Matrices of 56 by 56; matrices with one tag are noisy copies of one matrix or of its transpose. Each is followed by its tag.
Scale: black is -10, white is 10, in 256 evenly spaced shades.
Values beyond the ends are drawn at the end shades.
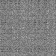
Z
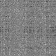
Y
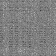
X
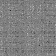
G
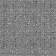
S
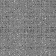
Y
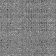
X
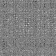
S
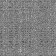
X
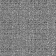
Z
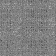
X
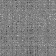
Y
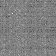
Y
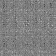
S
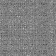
S
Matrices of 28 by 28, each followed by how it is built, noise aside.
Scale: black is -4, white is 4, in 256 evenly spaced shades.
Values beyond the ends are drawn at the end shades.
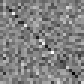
diagonal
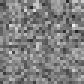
blocks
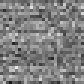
blocks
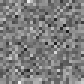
Hankel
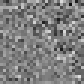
upper triangular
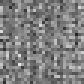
blocks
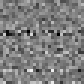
uneven rows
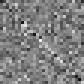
diagonal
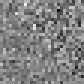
upper triangular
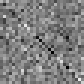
diagonal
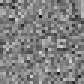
noise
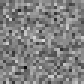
noise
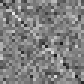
diagonal
